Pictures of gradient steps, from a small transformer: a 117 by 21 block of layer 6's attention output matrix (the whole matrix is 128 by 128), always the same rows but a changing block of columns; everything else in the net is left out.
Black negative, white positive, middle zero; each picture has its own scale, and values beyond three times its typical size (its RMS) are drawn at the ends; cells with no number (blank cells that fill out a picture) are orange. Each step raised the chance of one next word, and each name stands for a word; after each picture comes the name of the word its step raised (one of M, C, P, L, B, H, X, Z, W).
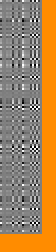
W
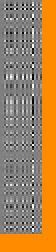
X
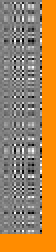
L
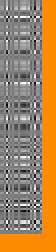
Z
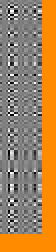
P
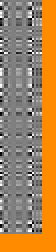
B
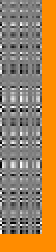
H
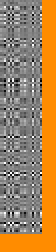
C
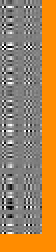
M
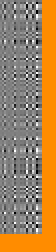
L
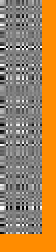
M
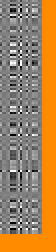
P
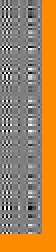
M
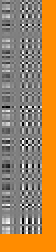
H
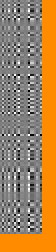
P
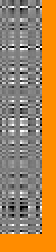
M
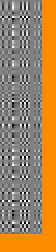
Z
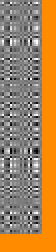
L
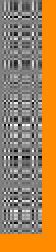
Z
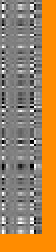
H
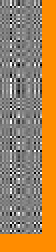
C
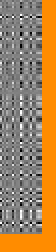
Z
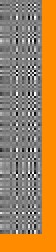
L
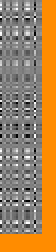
Z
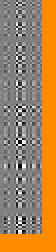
H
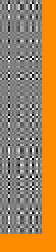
L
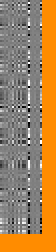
H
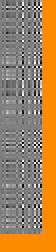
X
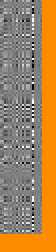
W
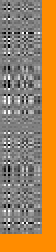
X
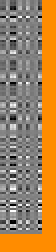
Z
